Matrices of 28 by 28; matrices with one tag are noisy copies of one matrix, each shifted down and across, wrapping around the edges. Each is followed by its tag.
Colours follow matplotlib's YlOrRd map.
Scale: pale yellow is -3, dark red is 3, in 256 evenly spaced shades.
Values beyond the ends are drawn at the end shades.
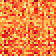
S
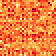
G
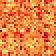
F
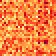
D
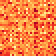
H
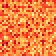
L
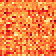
G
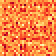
L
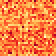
S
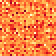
S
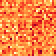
D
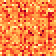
F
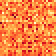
D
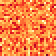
F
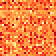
G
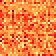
S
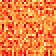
D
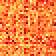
H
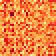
D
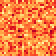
F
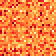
L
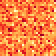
F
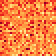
S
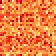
L
